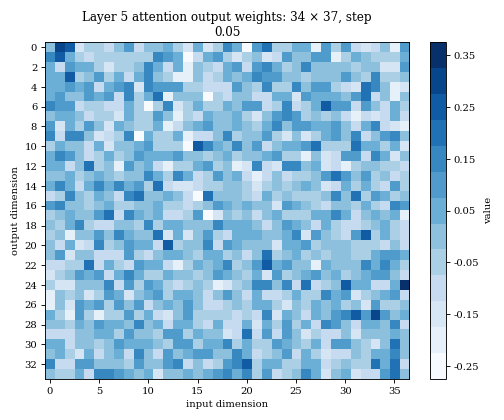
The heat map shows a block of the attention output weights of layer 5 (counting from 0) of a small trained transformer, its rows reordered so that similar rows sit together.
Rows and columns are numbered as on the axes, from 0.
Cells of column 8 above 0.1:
6
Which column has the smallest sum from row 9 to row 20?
14
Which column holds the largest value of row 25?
28
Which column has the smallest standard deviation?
25
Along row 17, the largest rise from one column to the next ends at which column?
8
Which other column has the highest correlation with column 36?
30
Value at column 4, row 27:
-0.05
